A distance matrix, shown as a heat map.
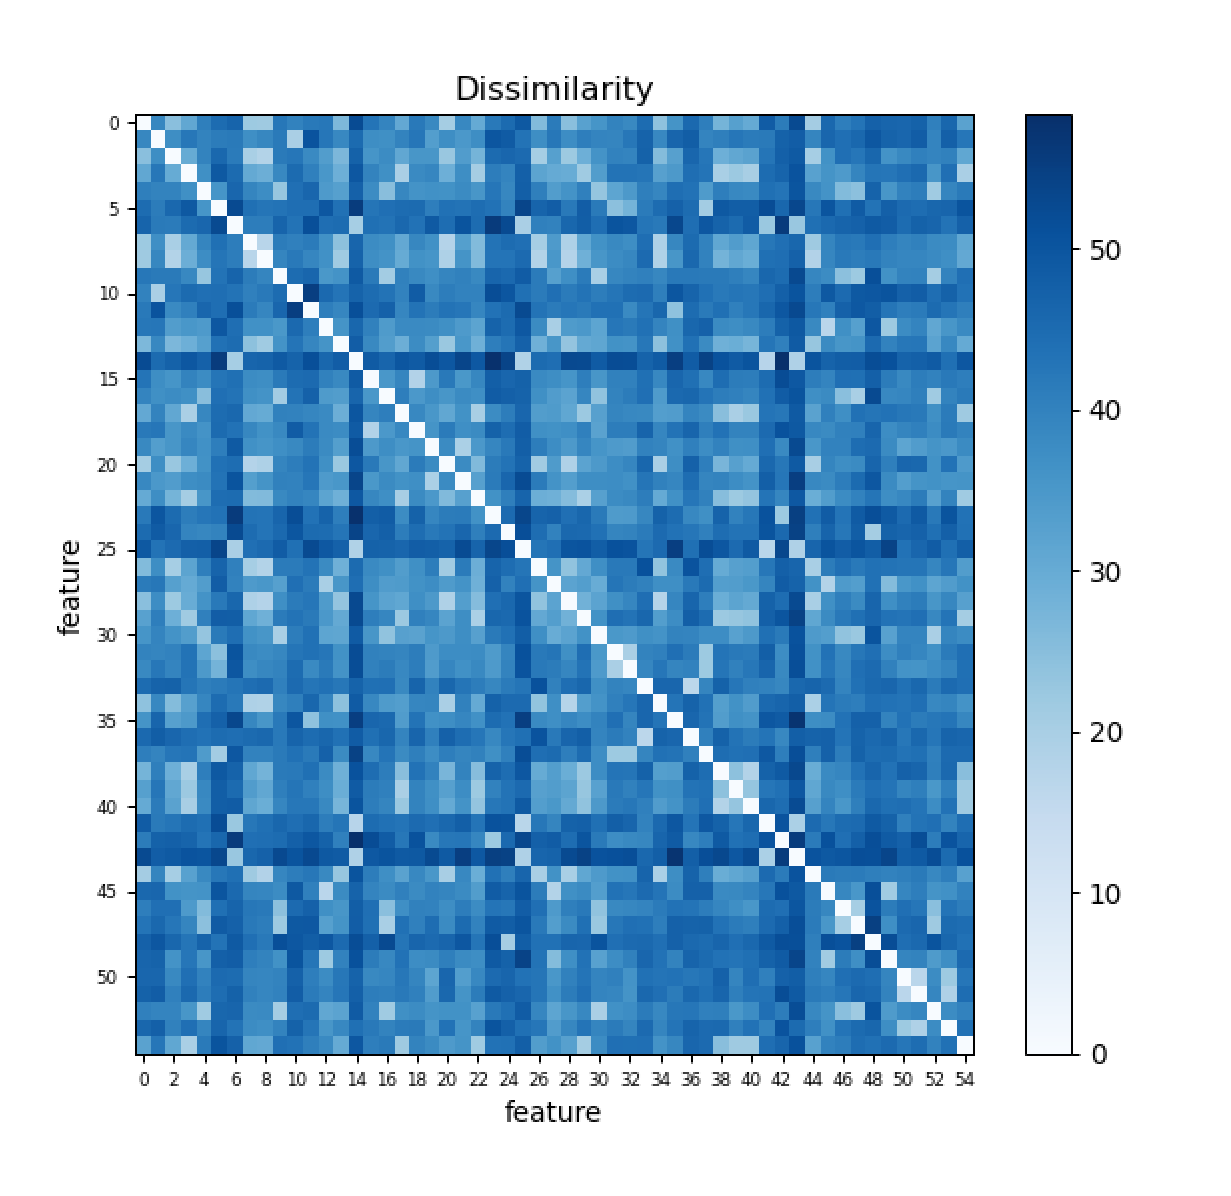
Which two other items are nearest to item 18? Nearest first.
15, 30
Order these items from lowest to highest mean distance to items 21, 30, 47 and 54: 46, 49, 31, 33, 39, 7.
46, 39, 7, 49, 31, 33
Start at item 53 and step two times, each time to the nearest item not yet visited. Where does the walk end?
50
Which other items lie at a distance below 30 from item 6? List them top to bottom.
14, 25, 41, 43
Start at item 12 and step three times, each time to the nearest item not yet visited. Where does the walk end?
49
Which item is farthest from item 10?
11
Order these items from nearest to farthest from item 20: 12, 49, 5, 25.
12, 49, 5, 25
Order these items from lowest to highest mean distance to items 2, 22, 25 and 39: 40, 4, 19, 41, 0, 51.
40, 0, 41, 19, 4, 51
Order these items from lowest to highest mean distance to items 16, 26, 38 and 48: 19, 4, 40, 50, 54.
40, 54, 4, 19, 50
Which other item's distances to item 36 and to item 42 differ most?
33
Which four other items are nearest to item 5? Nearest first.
37, 31, 32, 4
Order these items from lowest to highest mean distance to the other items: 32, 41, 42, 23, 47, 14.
32, 47, 41, 23, 42, 14
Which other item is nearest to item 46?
47
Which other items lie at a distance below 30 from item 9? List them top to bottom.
4, 16, 30, 46, 47, 52
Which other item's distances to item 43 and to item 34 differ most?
28
